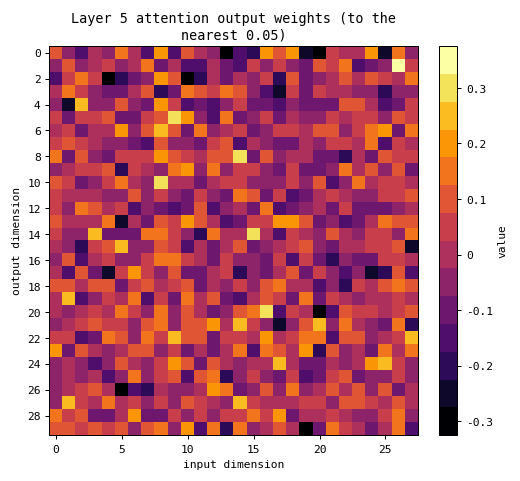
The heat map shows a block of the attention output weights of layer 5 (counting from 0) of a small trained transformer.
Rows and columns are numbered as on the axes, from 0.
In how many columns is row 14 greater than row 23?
11
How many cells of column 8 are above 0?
21
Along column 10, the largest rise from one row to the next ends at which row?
3
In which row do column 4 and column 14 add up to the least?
17
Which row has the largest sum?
22
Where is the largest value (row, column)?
1, 26
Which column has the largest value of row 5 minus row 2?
10
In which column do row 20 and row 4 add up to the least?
20
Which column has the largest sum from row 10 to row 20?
8
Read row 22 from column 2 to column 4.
-0.15 -0.1 0.15
